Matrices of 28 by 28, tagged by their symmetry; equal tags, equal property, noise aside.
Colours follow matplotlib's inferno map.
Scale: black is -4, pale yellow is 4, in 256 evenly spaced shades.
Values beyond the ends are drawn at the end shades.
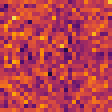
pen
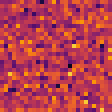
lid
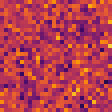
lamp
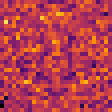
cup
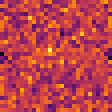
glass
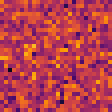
lid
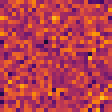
lamp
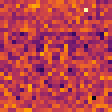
cup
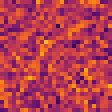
lamp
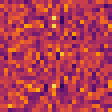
pen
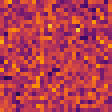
lid
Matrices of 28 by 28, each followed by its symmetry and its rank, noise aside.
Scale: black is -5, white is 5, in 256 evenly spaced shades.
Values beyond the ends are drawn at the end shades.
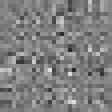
antisymmetric, rank four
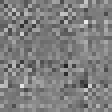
symmetric, rank four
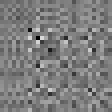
symmetric, rank three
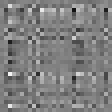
antisymmetric, rank two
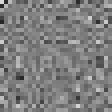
no symmetry, rank four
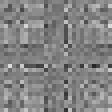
symmetric, rank two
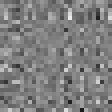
no symmetry, rank three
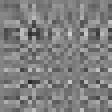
no symmetry, rank two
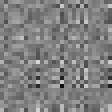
no symmetry, rank two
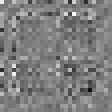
symmetric, rank three
